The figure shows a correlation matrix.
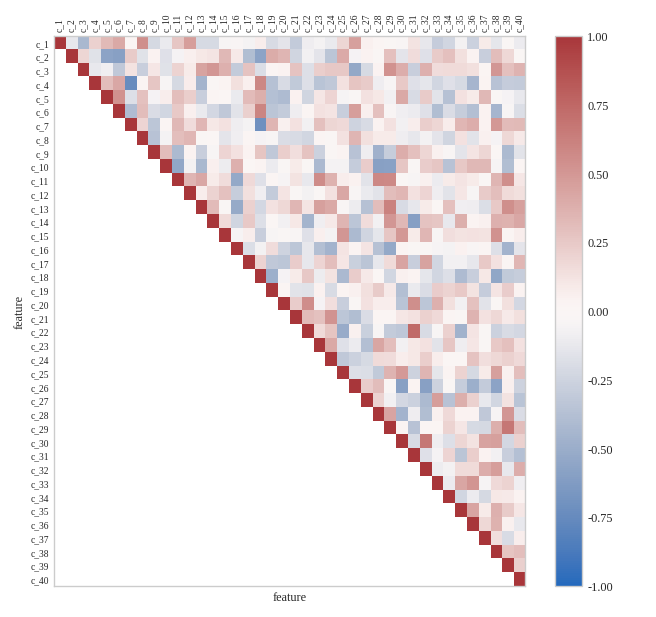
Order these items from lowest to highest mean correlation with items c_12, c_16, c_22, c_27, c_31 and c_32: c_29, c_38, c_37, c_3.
c_29, c_3, c_38, c_37
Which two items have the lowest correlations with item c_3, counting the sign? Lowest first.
c_26, c_1
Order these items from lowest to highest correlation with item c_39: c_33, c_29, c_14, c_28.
c_33, c_14, c_28, c_29
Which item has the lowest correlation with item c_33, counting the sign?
c_6
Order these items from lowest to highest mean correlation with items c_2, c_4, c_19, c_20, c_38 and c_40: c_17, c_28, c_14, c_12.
c_17, c_28, c_12, c_14
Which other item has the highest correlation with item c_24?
c_21
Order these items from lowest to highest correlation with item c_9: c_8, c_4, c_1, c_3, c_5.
c_8, c_1, c_5, c_3, c_4
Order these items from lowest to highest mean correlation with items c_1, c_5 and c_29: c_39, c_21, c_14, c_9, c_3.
c_9, c_21, c_3, c_14, c_39
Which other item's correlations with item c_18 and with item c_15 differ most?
c_38
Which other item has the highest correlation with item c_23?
c_11
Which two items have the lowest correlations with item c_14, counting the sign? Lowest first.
c_31, c_22
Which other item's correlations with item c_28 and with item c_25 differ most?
c_30
